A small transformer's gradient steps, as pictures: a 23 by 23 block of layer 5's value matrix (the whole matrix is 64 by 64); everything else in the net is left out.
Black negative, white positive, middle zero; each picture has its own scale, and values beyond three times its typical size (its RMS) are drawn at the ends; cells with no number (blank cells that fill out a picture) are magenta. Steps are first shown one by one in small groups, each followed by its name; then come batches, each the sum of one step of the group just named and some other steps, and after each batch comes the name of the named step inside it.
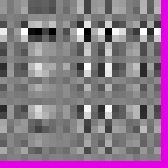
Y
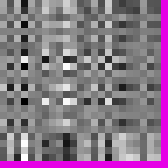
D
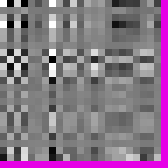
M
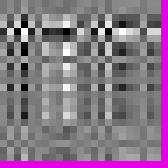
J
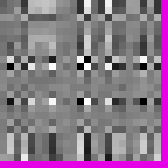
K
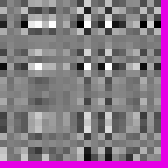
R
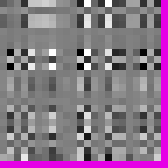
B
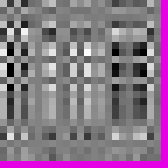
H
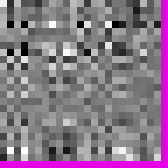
M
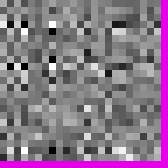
M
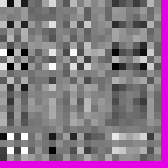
H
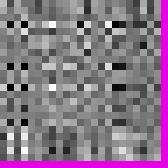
D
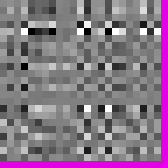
Y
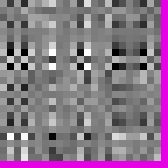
B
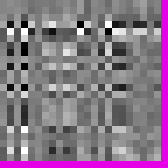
J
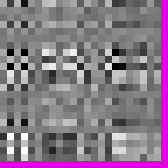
D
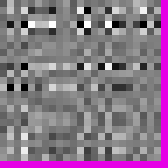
R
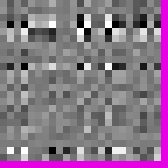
R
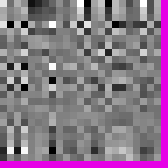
M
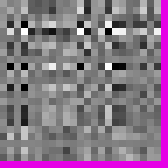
J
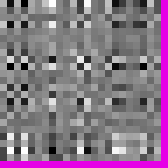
K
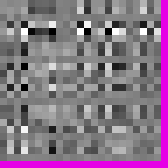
Y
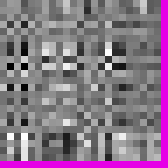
D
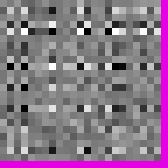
Y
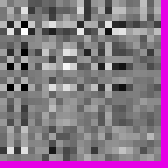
J
